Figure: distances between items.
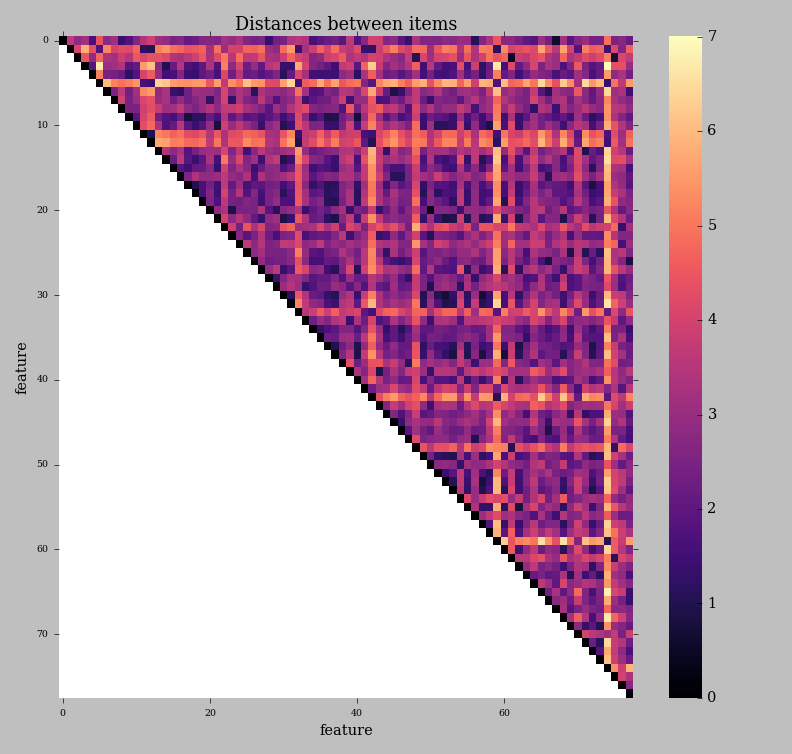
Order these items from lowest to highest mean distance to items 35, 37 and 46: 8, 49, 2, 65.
49, 65, 8, 2
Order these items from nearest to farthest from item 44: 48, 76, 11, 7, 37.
7, 37, 76, 48, 11
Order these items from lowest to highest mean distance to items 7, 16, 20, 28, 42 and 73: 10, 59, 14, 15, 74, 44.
44, 15, 10, 14, 59, 74
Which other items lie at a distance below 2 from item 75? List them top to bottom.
2, 48, 61
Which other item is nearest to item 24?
76
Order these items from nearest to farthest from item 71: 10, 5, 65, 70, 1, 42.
65, 10, 70, 1, 42, 5
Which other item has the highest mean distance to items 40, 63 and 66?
74
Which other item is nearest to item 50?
20
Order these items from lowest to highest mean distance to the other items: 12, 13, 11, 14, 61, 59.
14, 13, 61, 11, 12, 59
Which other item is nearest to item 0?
67
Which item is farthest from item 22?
48
